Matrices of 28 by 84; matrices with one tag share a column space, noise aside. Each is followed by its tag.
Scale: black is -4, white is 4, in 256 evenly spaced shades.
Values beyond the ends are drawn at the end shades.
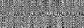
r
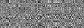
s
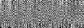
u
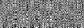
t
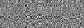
s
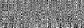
t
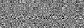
s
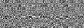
s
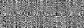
r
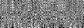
t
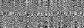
r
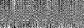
u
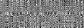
r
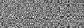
s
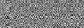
s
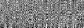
t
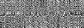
r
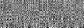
t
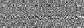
s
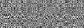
s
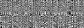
r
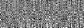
t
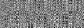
t
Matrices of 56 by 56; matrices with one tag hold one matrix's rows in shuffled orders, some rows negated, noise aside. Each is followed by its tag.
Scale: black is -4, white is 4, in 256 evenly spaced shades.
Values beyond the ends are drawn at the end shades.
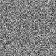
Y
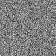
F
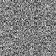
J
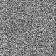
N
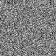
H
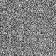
N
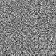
Y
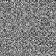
Y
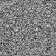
J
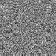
J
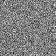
F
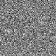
H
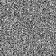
H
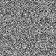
Y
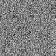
F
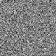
H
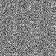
F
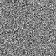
H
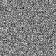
N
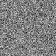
N
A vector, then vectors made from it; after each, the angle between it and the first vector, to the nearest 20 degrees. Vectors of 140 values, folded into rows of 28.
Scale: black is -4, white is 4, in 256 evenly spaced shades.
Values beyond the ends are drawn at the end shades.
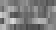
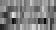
140 degrees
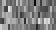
60 degrees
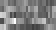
20 degrees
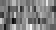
140 degrees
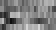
160 degrees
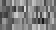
120 degrees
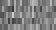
120 degrees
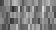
120 degrees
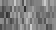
120 degrees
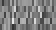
80 degrees
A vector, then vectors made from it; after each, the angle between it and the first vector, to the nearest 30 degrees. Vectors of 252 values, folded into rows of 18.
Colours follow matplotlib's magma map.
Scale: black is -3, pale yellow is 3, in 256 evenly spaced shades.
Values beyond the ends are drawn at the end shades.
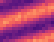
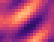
60 degrees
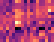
60 degrees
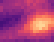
120 degrees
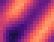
90 degrees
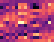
60 degrees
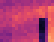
60 degrees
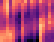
120 degrees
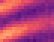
150 degrees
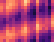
150 degrees
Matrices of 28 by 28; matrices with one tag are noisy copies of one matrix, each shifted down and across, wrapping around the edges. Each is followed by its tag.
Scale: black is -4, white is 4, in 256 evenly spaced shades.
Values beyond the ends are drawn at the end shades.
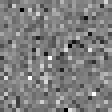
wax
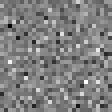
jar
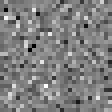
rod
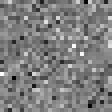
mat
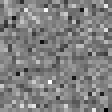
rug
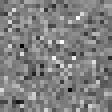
rug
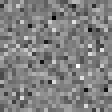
wax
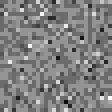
jar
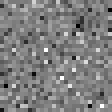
mat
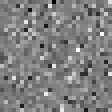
wax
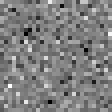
mat
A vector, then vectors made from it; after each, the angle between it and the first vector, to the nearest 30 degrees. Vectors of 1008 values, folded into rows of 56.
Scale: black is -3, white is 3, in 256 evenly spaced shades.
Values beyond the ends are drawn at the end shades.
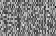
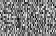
30 degrees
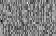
120 degrees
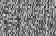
30 degrees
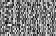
60 degrees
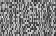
90 degrees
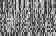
90 degrees
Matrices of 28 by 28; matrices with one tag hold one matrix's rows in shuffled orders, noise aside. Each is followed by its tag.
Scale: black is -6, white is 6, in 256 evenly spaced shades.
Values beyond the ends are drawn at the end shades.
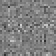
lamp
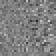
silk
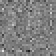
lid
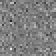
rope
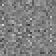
lid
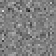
lid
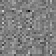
lid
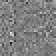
rope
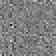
rope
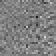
silk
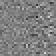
silk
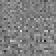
lamp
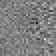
silk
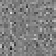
rope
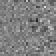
silk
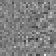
silk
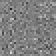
rope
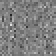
rope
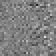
silk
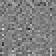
lid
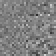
silk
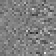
silk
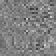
silk
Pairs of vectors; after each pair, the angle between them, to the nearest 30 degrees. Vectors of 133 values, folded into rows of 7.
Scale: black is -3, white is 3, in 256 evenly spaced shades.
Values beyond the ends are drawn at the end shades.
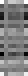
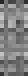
150 degrees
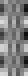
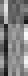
120 degrees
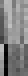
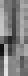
120 degrees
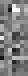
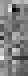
150 degrees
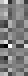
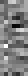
120 degrees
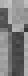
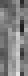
120 degrees
